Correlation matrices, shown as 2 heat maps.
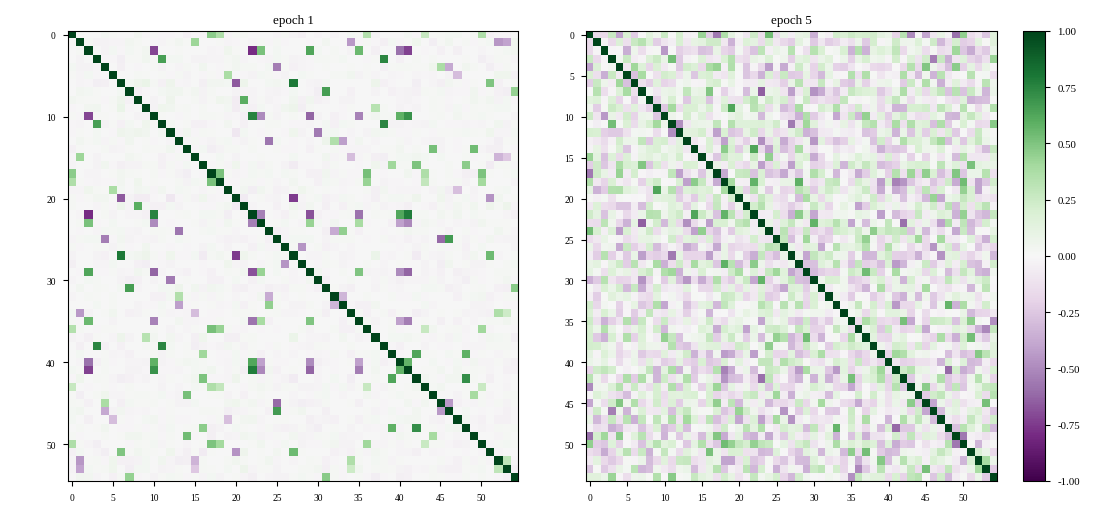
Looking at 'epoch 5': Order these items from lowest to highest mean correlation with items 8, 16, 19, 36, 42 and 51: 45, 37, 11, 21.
21, 45, 11, 37
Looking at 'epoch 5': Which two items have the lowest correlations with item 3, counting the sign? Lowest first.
46, 48
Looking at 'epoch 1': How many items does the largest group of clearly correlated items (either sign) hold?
8
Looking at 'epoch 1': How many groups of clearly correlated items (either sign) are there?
15
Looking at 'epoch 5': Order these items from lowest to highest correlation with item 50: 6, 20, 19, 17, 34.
17, 6, 34, 20, 19
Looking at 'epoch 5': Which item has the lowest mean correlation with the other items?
27
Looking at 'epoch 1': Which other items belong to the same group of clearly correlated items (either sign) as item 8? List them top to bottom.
21
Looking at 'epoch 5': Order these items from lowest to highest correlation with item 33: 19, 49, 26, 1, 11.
49, 1, 11, 19, 26
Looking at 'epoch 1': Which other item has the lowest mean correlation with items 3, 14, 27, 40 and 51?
20
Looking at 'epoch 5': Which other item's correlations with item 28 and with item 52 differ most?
18
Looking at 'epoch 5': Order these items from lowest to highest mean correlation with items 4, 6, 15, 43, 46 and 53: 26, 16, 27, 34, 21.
26, 34, 27, 21, 16
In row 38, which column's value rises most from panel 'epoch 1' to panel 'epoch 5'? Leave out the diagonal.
24
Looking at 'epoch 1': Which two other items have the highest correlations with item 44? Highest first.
14, 49
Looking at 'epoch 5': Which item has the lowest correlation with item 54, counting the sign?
35
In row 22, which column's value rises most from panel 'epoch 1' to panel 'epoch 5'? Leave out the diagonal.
29
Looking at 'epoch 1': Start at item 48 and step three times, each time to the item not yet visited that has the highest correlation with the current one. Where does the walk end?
16
